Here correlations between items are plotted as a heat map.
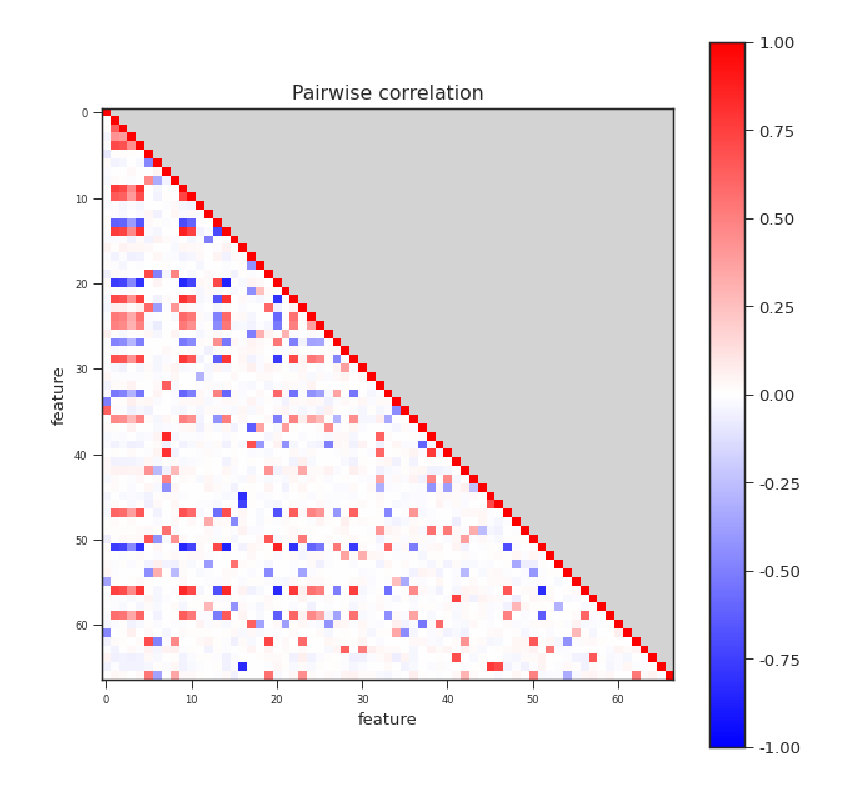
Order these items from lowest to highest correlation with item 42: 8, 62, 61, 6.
6, 61, 8, 62
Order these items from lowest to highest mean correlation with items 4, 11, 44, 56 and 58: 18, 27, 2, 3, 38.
27, 38, 18, 3, 2
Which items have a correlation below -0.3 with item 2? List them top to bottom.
13, 20, 27, 33, 51
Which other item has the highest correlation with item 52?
63
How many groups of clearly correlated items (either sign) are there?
10
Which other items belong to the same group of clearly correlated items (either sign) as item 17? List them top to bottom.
18, 21, 26, 37, 39, 60
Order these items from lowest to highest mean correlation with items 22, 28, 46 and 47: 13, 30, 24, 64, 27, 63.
13, 27, 64, 30, 63, 24
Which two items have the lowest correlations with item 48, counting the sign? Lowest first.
15, 53
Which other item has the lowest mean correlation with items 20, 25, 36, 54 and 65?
16
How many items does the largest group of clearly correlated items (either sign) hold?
20
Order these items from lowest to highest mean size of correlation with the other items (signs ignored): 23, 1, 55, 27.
55, 23, 27, 1
